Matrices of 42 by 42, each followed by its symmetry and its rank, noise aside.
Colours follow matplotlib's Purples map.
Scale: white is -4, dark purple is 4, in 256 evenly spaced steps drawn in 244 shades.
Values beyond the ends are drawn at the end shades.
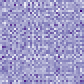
no symmetry, rank four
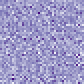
no symmetry, rank five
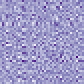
no symmetry, rank five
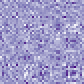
symmetric, rank four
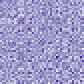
symmetric, rank five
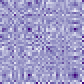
symmetric, rank three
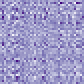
no symmetry, rank four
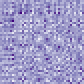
symmetric, rank four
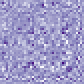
symmetric, rank five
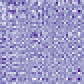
no symmetry, rank four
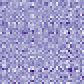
no symmetry, rank four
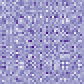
symmetric, rank four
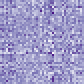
no symmetry, rank five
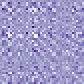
symmetric, rank three
